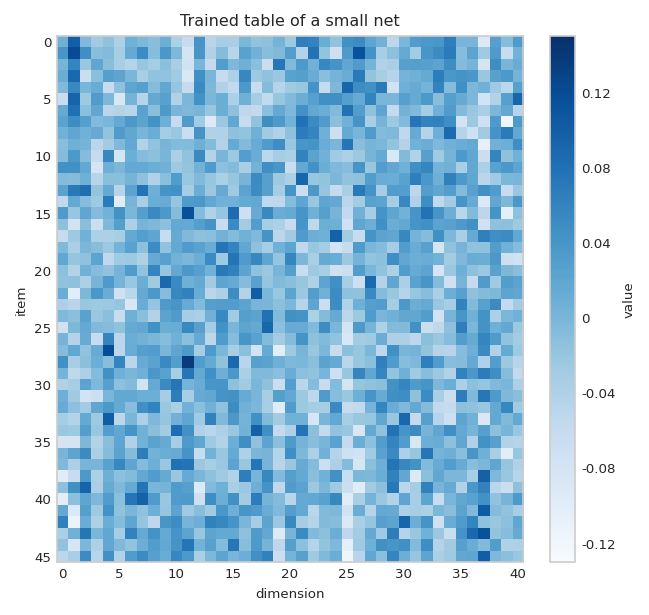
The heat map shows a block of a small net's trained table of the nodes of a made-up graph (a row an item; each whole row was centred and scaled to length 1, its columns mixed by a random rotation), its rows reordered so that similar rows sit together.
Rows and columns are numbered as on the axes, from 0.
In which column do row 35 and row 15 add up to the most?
11
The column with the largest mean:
32
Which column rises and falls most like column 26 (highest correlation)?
12
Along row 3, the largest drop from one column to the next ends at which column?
2
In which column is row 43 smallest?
19
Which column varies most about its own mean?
37
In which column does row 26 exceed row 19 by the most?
4
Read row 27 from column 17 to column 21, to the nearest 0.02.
-0.08 0.02 -0.1 -0.02 0
